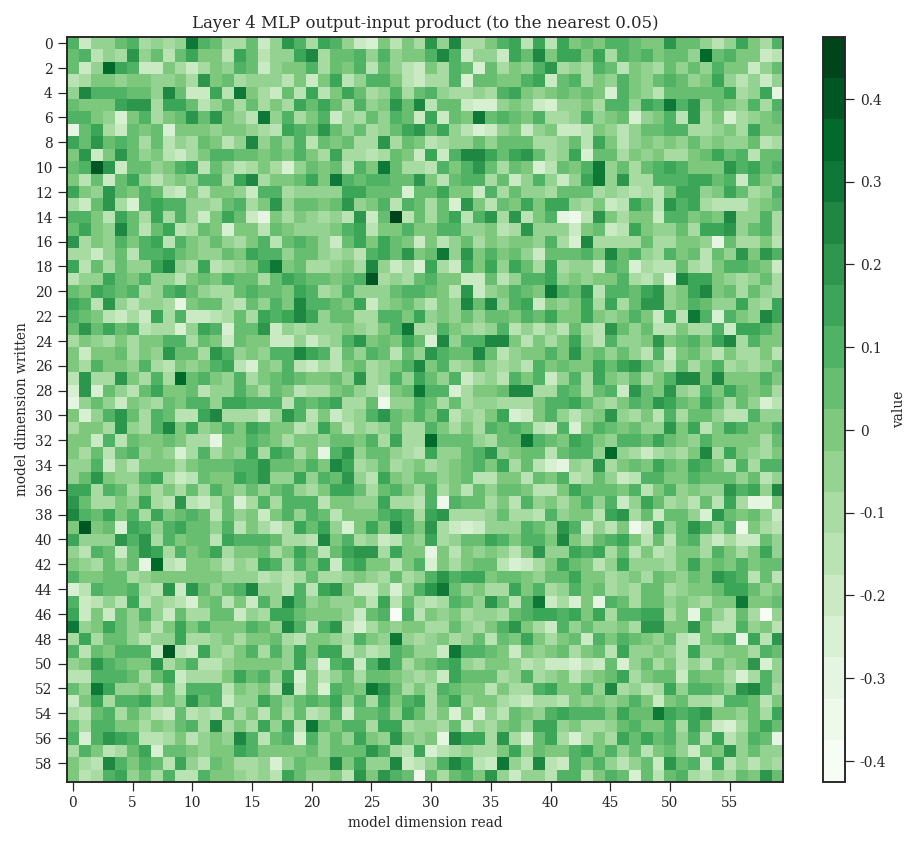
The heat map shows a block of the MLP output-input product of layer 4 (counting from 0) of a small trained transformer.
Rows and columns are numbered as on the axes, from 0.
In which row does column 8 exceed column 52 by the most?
18
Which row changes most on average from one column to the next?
14
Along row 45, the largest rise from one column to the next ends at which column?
45
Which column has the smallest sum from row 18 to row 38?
32
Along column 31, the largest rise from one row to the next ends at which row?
38
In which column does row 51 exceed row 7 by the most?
8
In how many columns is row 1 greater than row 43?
30
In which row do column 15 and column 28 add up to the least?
12
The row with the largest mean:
20
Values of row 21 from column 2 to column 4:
-0.15 0.2 -0.05
